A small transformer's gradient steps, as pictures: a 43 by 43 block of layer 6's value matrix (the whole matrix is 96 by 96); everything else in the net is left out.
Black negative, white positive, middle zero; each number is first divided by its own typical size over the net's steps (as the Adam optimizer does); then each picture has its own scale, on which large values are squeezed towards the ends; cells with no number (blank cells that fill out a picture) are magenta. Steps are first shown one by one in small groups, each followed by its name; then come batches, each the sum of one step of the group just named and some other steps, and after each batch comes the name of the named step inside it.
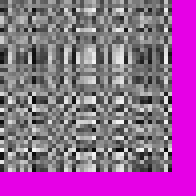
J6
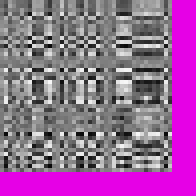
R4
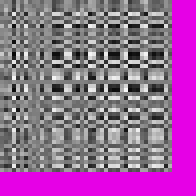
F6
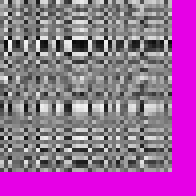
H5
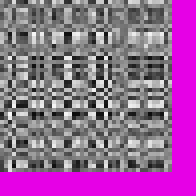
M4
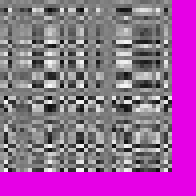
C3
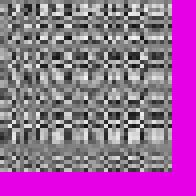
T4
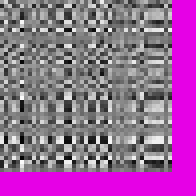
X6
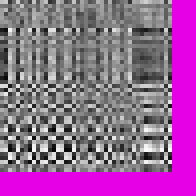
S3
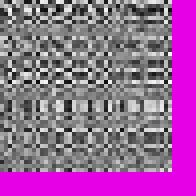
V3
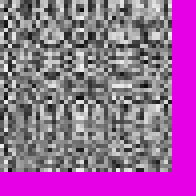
C3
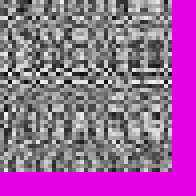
V3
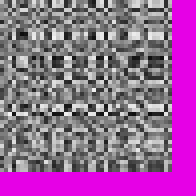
M4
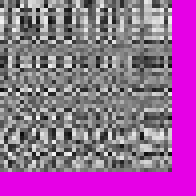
S3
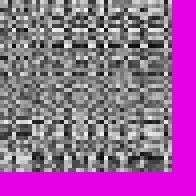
S3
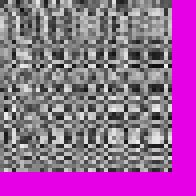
F6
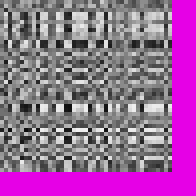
X6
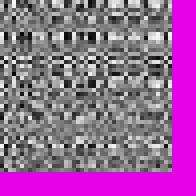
M4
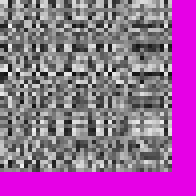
S3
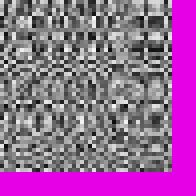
V3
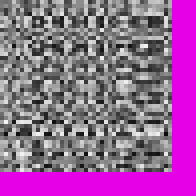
R4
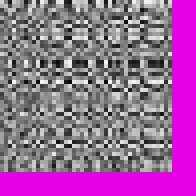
V3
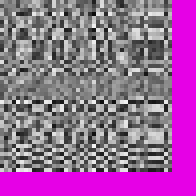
X6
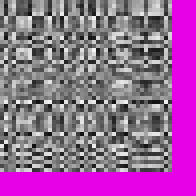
R4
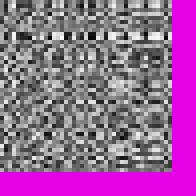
R4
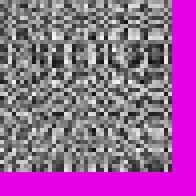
J6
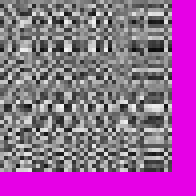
X6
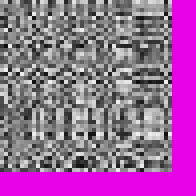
R4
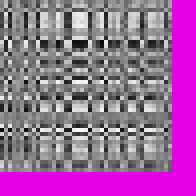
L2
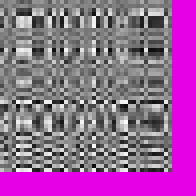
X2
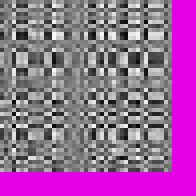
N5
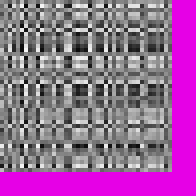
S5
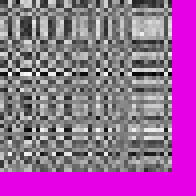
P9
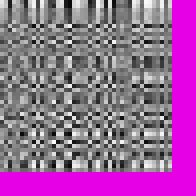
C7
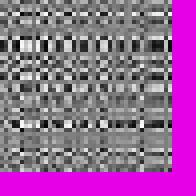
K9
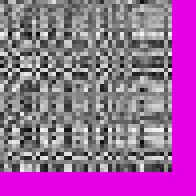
P9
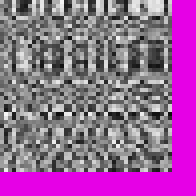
C7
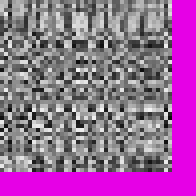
L2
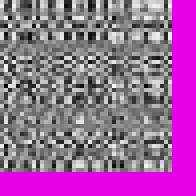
C7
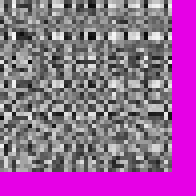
N5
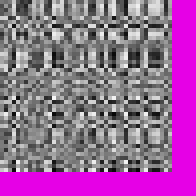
N5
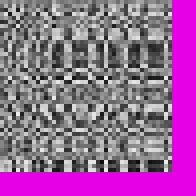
L2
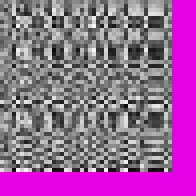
X2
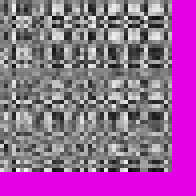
X2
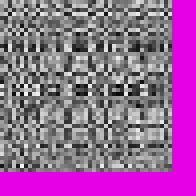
S5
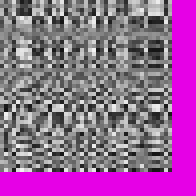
X2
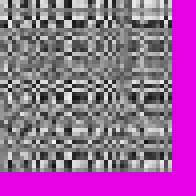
C7
